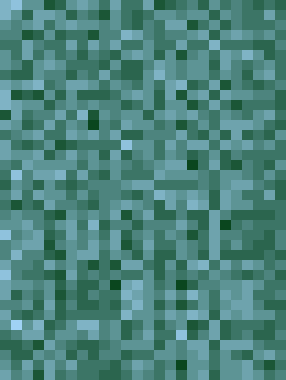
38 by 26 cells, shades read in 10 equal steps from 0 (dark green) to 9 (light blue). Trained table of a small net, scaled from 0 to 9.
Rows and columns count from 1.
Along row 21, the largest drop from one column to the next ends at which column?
20
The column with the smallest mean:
26
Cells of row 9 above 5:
8
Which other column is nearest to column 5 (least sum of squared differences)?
19
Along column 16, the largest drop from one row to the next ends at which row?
22
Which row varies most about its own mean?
33
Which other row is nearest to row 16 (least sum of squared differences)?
24
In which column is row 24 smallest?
18
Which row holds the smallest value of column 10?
2
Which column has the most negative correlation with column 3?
25
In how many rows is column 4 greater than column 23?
22
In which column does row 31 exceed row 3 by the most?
13
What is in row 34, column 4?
6
